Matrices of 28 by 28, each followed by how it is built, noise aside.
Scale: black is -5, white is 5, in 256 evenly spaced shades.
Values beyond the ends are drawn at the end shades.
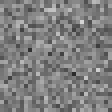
noise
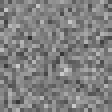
noise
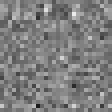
low rank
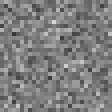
noise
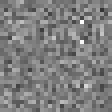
low rank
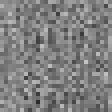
blocks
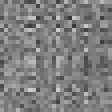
low rank
